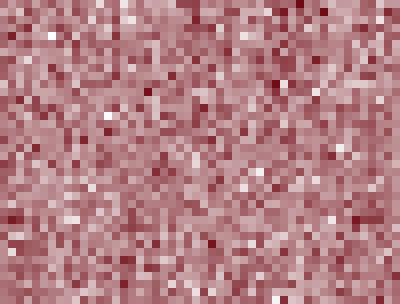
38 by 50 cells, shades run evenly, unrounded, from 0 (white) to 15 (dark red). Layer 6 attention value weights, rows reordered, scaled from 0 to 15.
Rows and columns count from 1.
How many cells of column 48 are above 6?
30
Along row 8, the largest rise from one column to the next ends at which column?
47
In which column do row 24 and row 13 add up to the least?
12
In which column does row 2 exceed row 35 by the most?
41
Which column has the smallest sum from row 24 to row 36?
38
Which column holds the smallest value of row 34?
7
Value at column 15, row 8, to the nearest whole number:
9
